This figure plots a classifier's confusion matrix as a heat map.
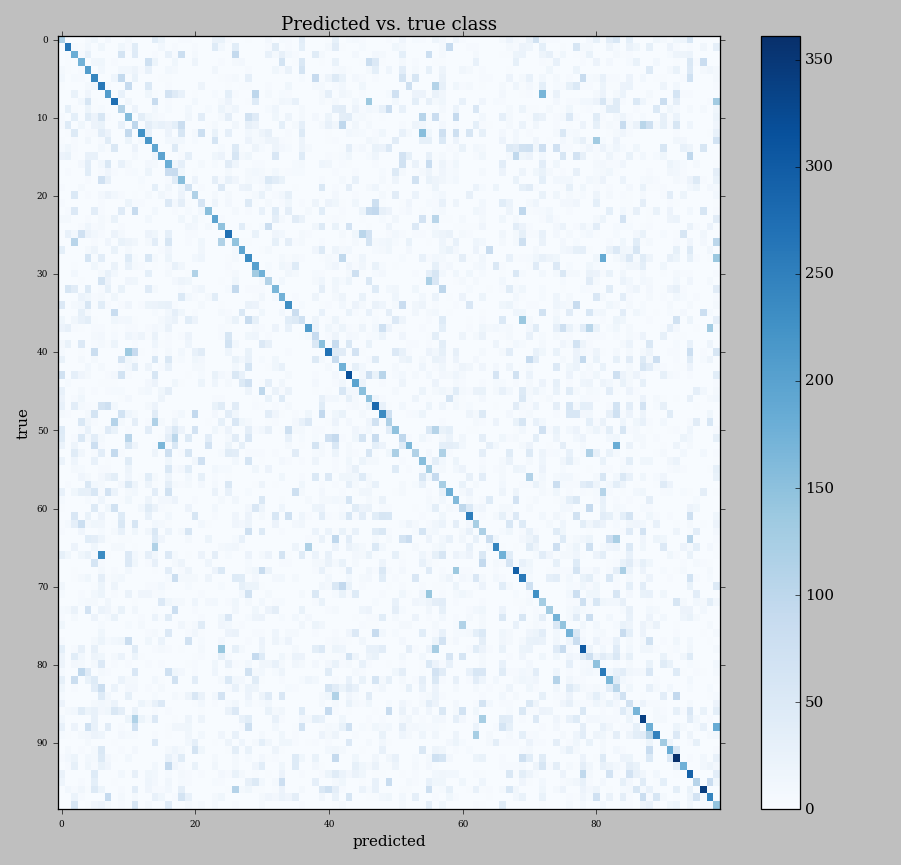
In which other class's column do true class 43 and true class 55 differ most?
48
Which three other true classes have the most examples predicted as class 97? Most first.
37, 95, 49
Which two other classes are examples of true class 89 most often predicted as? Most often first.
62, 88
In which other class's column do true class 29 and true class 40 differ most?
10
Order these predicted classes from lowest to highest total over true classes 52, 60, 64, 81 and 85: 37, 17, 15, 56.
37, 17, 56, 15
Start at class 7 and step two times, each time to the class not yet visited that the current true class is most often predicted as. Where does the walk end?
78
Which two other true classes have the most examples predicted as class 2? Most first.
26, 82
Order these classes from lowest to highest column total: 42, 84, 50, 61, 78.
61, 50, 42, 84, 78
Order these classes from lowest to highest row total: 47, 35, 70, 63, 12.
70, 35, 63, 47, 12
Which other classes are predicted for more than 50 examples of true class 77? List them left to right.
10, 19, 57, 88
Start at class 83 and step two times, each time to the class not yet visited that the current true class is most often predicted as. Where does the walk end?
56
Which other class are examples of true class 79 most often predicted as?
29
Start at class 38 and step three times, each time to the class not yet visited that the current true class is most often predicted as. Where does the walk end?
30
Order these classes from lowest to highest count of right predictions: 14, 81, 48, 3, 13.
3, 14, 13, 48, 81
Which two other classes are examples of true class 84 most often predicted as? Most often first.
41, 92
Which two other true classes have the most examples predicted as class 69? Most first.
36, 22
